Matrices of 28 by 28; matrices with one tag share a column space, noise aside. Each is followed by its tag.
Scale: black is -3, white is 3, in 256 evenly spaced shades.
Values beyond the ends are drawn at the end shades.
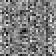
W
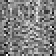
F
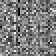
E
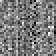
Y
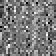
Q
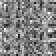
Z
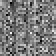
W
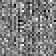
E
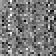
E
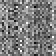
Y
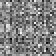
W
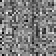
W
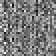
E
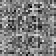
E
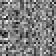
Z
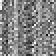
F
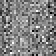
E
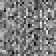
Z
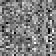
W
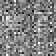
E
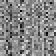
Y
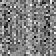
Y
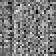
F
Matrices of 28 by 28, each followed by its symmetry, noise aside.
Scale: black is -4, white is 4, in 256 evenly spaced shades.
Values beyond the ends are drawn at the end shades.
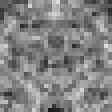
mirrored left to right.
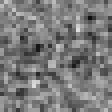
same after a half turn.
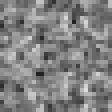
mirrored top to bottom.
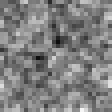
symmetric.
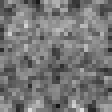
mirrored left to right.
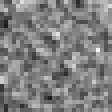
antisymmetric.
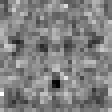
mirrored left to right.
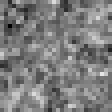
symmetric.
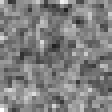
no symmetry.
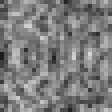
mirrored top to bottom.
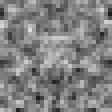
mirrored left to right.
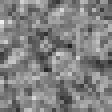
symmetric.
